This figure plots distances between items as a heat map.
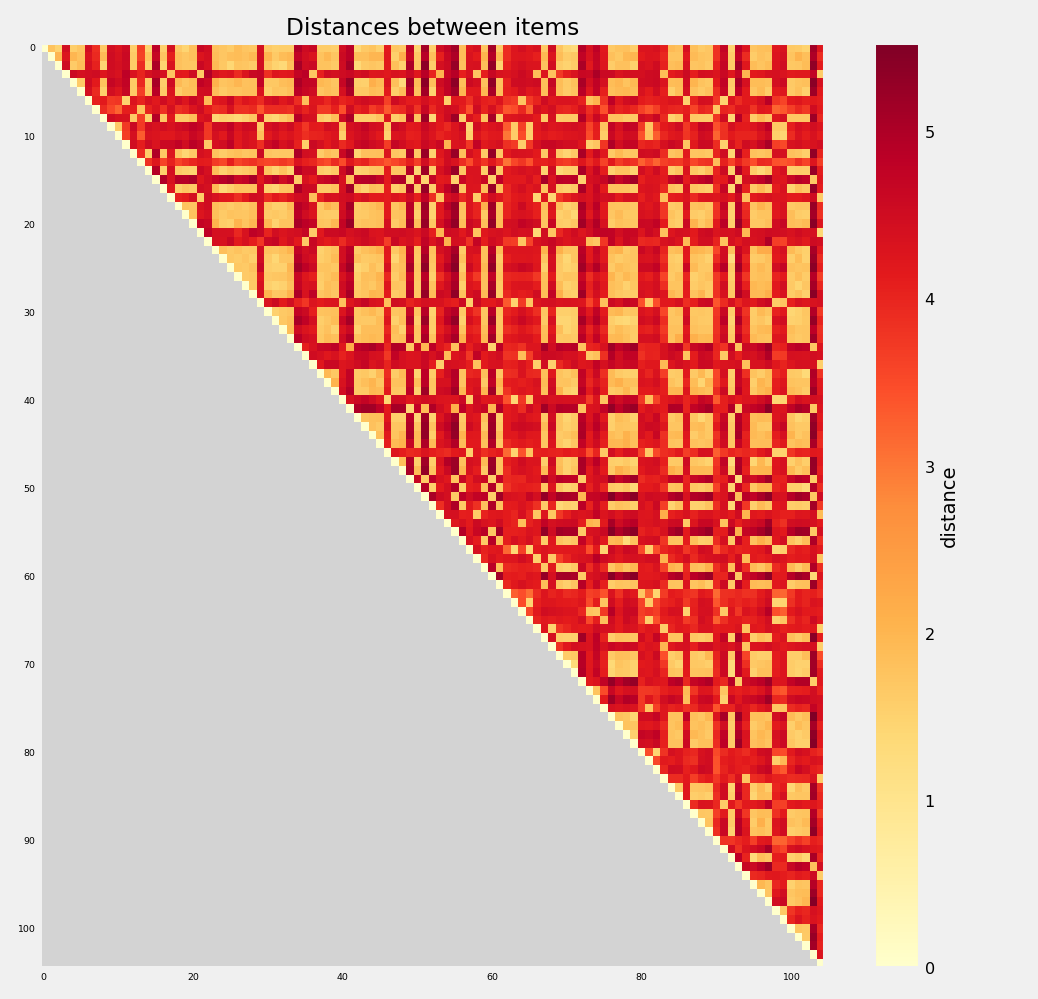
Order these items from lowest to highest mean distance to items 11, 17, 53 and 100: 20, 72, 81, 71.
71, 20, 81, 72
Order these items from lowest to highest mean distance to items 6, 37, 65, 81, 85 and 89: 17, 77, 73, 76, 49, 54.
77, 76, 73, 54, 17, 49
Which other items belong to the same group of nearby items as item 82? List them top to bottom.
62, 80
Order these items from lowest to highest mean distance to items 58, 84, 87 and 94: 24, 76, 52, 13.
52, 24, 76, 13
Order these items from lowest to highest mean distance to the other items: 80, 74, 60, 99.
99, 80, 74, 60
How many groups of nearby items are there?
7
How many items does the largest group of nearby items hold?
56
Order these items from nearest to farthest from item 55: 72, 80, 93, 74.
72, 93, 80, 74
